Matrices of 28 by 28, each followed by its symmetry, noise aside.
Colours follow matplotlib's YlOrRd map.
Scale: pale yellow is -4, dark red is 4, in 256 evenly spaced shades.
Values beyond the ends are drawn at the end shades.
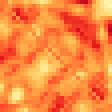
symmetric across the other diagonal.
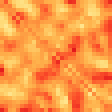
symmetric.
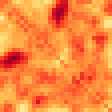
symmetric.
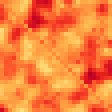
symmetric across the other diagonal.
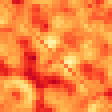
symmetric across the other diagonal.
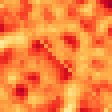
symmetric across the other diagonal.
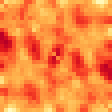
same after a half turn.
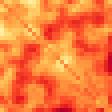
symmetric.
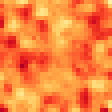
antisymmetric.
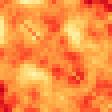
symmetric.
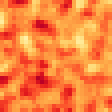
antisymmetric.
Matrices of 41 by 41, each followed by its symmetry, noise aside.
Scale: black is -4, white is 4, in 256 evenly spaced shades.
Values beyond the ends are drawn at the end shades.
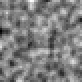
antisymmetric.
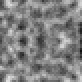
mirrored top to bottom.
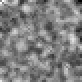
no symmetry.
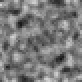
same after a half turn.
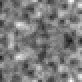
mirrored top to bottom.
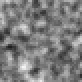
no symmetry.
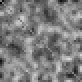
symmetric.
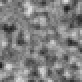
antisymmetric.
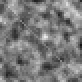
symmetric across the other diagonal.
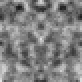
mirrored left to right.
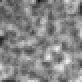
symmetric.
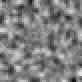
antisymmetric.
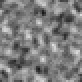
same after a half turn.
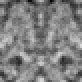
mirrored left to right.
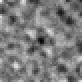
symmetric across the other diagonal.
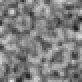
symmetric.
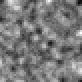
symmetric across the other diagonal.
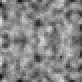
mirrored top to bottom.
